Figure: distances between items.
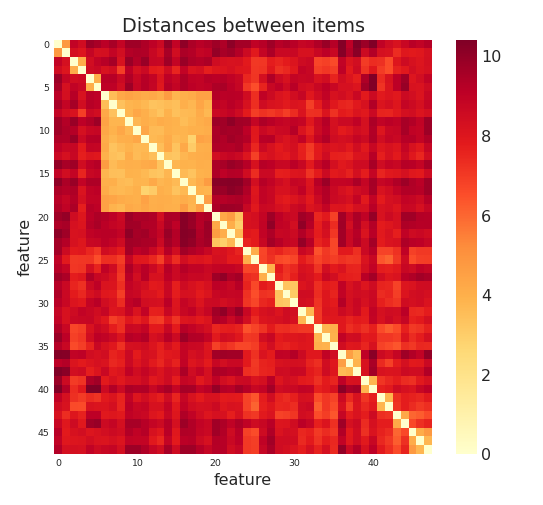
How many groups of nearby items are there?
15
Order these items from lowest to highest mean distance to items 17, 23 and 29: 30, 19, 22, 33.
30, 19, 22, 33
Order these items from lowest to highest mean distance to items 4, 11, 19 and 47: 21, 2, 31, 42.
42, 31, 2, 21
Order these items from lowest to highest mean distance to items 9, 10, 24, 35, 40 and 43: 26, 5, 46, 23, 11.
11, 46, 26, 23, 5
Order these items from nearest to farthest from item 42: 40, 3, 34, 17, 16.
3, 34, 40, 17, 16
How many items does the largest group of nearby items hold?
14
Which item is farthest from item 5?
40
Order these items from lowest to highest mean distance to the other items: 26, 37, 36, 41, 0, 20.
41, 37, 26, 36, 20, 0
